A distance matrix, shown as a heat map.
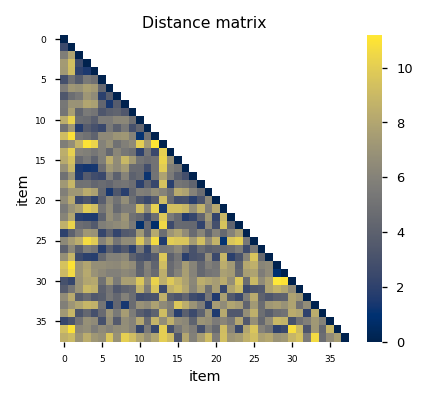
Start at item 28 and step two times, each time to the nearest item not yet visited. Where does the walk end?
36
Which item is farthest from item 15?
13
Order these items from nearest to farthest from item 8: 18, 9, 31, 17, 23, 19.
19, 9, 31, 18, 17, 23
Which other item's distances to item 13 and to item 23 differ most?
12
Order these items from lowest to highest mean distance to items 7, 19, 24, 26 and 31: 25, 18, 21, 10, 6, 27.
6, 21, 25, 18, 27, 10
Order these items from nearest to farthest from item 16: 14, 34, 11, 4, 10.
4, 11, 34, 10, 14
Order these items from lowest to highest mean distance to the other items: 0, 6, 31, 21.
6, 0, 31, 21
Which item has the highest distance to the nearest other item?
37
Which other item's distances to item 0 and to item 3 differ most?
1
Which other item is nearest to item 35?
0
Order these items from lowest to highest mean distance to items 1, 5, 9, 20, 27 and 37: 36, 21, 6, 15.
15, 6, 36, 21
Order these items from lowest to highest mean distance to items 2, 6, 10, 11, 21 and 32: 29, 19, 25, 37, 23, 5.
5, 23, 19, 29, 25, 37
